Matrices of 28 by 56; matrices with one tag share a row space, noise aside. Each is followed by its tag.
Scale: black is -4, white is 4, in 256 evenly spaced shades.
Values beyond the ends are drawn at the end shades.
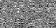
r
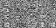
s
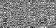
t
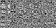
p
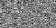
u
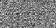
s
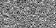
s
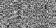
u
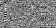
t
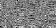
r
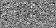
s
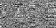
r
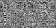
t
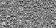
p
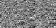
r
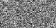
s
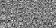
p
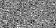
s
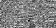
r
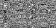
t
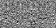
s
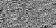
u
